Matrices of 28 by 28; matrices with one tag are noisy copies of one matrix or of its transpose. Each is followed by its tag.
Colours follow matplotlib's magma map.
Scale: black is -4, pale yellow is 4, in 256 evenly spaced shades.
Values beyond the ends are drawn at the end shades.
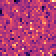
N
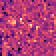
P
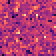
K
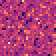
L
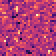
K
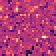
K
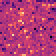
P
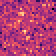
P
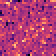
N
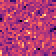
N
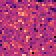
P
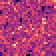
N
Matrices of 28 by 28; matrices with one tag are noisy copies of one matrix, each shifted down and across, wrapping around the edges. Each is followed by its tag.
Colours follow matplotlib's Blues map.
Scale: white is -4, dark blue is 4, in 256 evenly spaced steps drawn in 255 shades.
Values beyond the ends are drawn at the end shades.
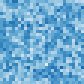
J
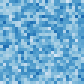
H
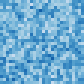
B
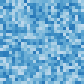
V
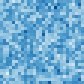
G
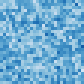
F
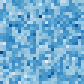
J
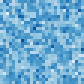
V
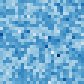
V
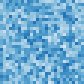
J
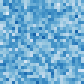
F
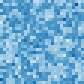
B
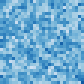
V
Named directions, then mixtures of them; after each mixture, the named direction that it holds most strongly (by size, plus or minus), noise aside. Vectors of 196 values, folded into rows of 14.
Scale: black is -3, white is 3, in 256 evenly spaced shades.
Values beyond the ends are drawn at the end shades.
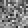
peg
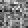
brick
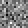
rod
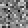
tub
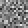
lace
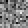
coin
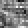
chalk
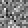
rod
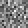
rod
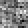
chalk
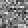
lace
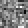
chalk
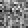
brick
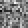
brick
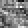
chalk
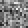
brick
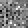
rod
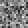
tub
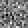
rod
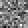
lace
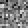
coin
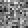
brick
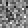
rod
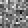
coin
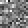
coin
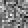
peg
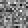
brick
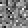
tub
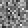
tub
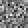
peg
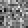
brick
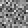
lace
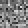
coin
